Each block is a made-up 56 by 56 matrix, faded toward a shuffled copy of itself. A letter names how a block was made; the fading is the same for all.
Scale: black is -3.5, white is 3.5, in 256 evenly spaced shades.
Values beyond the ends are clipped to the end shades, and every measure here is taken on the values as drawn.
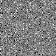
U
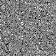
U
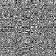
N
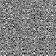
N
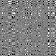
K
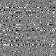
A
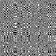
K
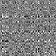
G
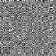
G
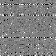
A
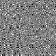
N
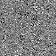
U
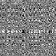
G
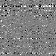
A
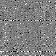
A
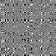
K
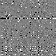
A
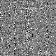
U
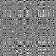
K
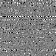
A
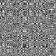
G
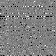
A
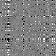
K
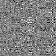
N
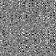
N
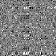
N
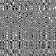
K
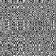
G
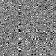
N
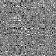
N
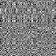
G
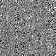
U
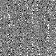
U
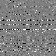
A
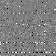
A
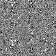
U
